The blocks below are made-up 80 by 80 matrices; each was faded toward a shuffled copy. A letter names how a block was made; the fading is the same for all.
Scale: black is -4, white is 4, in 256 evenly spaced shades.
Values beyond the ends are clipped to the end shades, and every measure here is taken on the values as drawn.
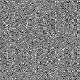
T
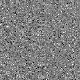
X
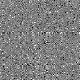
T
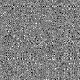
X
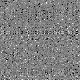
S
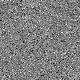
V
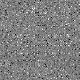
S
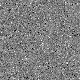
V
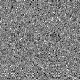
X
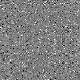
S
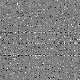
S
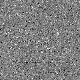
V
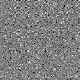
X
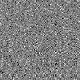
X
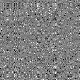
T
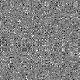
T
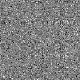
X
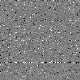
S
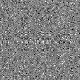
X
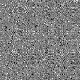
T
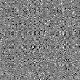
T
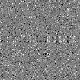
S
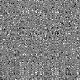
T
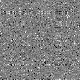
S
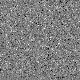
V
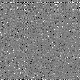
S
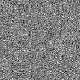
X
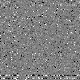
S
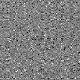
T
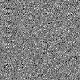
X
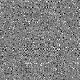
S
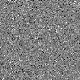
X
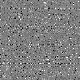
S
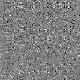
T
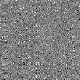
T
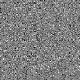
X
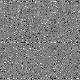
S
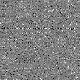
S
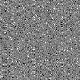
T
